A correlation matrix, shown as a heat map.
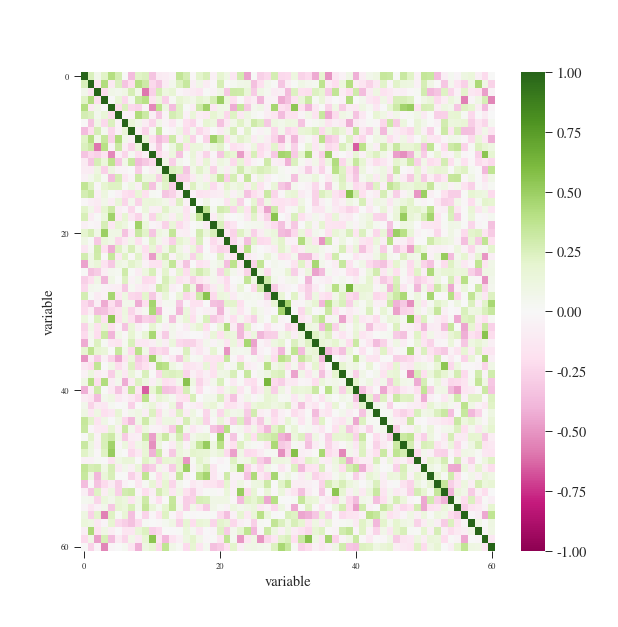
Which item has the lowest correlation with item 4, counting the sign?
10
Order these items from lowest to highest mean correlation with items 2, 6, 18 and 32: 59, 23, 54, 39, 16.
39, 59, 16, 23, 54
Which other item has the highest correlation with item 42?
56
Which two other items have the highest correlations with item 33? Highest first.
59, 10
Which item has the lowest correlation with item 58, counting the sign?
25
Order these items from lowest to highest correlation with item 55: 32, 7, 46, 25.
46, 32, 25, 7
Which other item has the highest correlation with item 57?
28
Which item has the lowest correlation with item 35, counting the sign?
21
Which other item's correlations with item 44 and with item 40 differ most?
9
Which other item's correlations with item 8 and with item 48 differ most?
31
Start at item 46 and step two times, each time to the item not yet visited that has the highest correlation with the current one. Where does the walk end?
3
